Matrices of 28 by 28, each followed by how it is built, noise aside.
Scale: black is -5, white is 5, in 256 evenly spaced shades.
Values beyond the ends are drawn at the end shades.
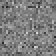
uneven rows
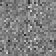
uneven columns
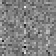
uneven columns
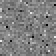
sparse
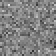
noise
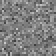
noise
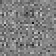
low rank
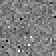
sparse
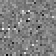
sparse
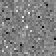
sparse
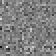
low rank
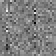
uneven columns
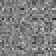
low rank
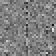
uneven columns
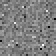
sparse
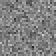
noise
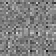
low rank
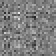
low rank
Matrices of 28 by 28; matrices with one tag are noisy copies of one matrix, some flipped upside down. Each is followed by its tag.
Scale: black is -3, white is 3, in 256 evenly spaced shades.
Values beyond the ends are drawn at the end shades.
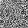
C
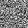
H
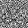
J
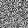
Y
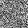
C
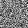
C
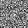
H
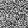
H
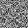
J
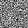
Y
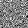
C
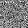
C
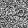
H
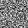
H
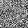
C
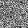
C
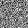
Y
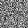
Y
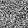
H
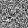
J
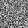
Y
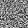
H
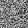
H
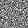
Y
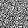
Y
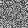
C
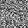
H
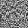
J
